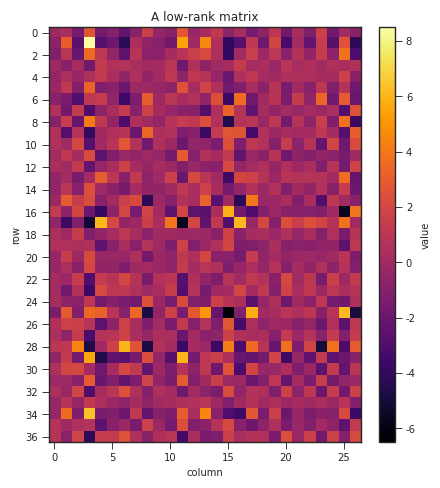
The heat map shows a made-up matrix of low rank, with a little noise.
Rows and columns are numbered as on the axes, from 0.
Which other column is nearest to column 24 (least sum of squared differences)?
20
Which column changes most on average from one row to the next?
3
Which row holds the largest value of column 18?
17
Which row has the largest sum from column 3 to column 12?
25
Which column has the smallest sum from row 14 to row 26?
8
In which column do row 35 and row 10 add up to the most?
15
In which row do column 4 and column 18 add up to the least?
29
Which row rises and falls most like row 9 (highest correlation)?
7
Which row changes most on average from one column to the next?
28
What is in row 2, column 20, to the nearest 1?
-1
